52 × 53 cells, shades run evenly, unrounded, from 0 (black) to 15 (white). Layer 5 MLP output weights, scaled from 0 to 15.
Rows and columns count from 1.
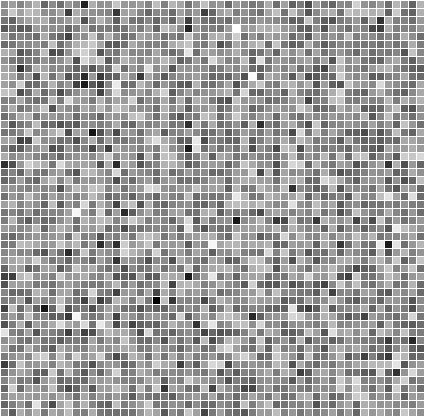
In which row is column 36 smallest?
28
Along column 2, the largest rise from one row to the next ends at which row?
36
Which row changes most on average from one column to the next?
31
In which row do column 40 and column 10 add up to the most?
27
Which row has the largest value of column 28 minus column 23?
46
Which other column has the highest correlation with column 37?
29
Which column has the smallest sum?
47
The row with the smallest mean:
39
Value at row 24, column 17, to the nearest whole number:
9
